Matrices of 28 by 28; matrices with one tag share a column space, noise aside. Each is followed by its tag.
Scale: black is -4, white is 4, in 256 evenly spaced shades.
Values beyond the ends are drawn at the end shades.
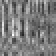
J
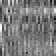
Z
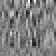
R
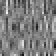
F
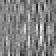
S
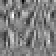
R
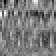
R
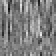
J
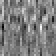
Z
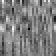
Z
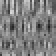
F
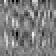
R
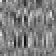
R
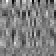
R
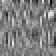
R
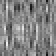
S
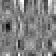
F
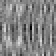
S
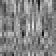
J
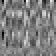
R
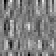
F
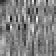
Z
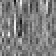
J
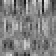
F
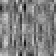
S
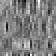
F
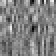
Z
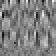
R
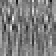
Z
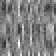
S
